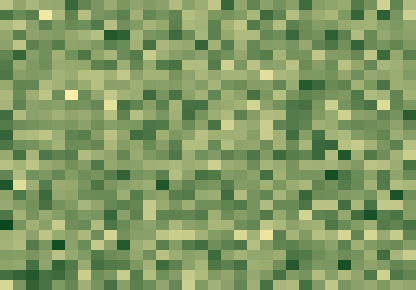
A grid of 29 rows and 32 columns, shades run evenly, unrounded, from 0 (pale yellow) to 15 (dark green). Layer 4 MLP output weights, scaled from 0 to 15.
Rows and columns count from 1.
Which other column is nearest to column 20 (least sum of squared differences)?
7
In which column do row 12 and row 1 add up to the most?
24
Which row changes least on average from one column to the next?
8
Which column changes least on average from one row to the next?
6
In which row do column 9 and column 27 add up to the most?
27
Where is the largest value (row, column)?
23, 1
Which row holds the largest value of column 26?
18
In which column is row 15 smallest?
28
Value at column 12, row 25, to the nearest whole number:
5
